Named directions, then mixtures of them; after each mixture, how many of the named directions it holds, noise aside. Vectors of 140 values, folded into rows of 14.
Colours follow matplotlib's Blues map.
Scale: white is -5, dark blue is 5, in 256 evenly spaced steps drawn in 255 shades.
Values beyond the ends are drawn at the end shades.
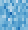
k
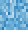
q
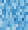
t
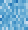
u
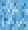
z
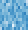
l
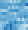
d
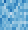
two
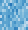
three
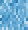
one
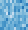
one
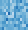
one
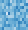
two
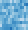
three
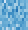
three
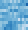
one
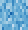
two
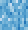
two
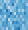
two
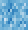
one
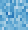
one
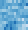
one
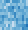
three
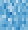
one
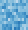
three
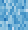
four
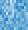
two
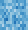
four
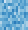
four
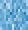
three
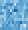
four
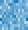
one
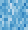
three
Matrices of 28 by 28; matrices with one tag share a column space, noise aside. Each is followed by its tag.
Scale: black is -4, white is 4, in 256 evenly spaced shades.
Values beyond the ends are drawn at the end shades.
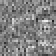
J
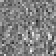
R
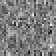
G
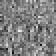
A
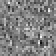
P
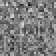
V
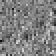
R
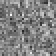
G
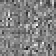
G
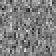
P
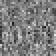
R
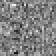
V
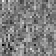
A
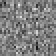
V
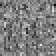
V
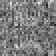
G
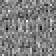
J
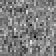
P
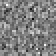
V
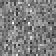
R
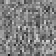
R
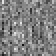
R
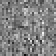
R
